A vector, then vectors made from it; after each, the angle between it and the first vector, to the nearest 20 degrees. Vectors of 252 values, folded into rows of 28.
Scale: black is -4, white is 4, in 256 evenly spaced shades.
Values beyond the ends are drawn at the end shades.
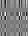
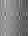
120 degrees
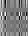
20 degrees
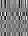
20 degrees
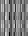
100 degrees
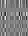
160 degrees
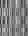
80 degrees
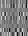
120 degrees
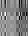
40 degrees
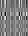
160 degrees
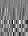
80 degrees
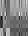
60 degrees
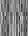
60 degrees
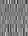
100 degrees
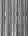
80 degrees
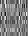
140 degrees
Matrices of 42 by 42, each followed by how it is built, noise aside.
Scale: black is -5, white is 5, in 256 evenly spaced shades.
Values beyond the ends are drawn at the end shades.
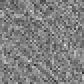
Toeplitz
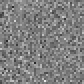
noise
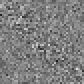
banded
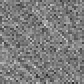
Toeplitz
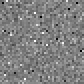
sparse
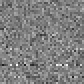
uneven rows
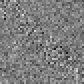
banded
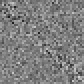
banded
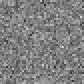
noise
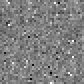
sparse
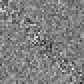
banded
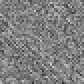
Toeplitz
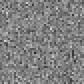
noise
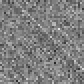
Toeplitz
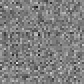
low rank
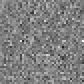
low rank
